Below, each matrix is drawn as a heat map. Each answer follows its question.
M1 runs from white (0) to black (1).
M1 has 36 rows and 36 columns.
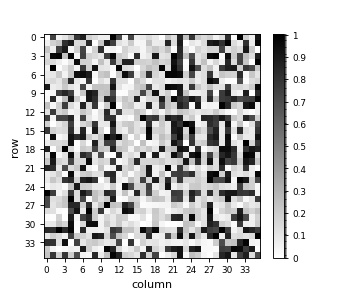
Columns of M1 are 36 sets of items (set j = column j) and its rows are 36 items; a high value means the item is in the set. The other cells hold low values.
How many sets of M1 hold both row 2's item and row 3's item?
3
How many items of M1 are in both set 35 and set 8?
9
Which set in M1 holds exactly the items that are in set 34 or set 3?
29
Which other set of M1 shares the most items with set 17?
22
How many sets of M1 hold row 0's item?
11
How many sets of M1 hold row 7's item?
6
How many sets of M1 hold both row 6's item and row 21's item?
4
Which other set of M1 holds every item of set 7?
27
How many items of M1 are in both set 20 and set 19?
0
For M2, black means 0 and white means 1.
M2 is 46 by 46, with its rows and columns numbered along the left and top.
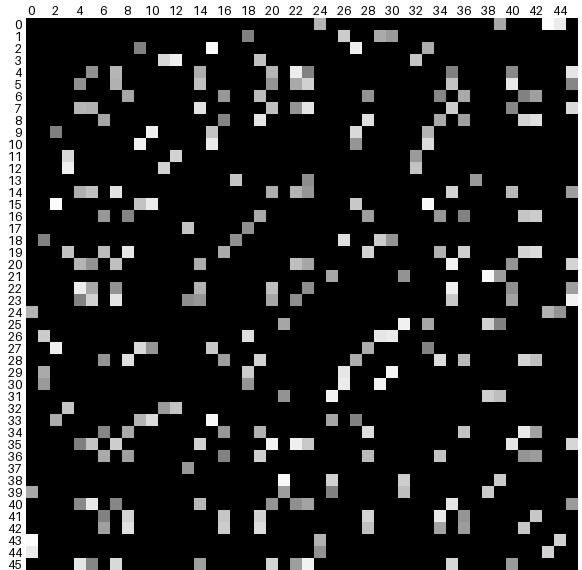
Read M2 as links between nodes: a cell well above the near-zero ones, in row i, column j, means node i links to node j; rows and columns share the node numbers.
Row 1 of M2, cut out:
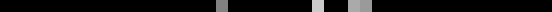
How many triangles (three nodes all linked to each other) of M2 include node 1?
6
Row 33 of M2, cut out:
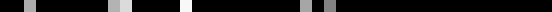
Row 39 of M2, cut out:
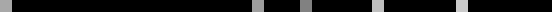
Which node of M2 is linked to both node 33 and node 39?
node 25
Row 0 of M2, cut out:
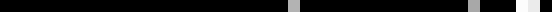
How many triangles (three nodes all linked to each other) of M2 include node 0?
3
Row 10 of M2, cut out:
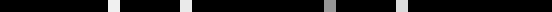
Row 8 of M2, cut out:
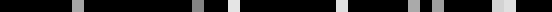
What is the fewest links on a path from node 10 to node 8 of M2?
3
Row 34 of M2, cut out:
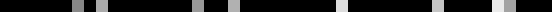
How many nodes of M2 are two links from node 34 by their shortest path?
2
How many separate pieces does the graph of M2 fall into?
2
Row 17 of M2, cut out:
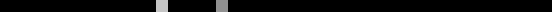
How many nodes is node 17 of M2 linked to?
2
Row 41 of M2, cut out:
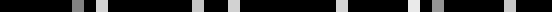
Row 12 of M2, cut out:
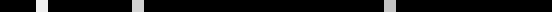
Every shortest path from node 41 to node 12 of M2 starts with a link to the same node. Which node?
node 19
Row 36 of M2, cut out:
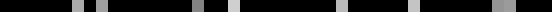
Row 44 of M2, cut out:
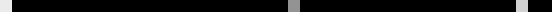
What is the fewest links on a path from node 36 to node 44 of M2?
7
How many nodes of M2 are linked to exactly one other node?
1
